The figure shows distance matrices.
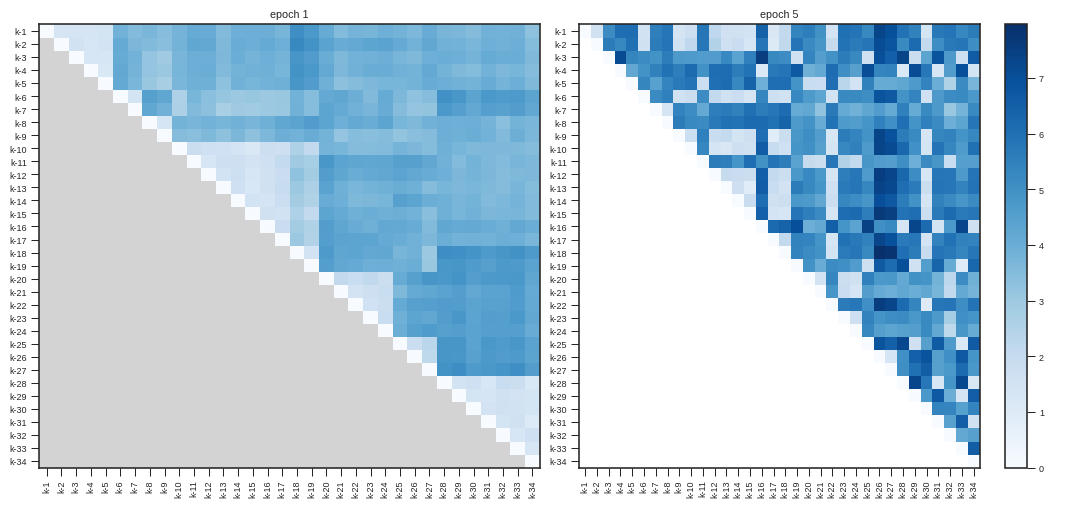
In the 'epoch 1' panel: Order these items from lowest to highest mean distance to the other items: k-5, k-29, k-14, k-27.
k-14, k-5, k-29, k-27
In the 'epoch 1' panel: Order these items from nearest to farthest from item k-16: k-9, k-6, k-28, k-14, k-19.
k-14, k-19, k-6, k-9, k-28
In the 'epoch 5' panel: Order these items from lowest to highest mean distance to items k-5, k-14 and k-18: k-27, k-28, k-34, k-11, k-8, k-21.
k-21, k-11, k-34, k-28, k-8, k-27
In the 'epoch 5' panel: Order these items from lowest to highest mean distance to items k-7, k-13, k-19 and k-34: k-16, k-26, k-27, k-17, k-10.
k-10, k-17, k-16, k-27, k-26
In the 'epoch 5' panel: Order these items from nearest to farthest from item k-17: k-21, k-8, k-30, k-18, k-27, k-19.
k-30, k-18, k-21, k-19, k-8, k-27
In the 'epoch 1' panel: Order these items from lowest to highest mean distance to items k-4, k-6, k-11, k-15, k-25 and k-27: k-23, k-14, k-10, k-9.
k-10, k-14, k-9, k-23
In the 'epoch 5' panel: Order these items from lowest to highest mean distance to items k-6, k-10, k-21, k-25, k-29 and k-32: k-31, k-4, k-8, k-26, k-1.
k-1, k-8, k-31, k-4, k-26
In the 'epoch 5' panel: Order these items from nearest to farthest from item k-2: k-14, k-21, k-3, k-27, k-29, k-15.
k-15, k-14, k-21, k-3, k-29, k-27
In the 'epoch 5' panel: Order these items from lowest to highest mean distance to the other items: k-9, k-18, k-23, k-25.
k-9, k-18, k-23, k-25
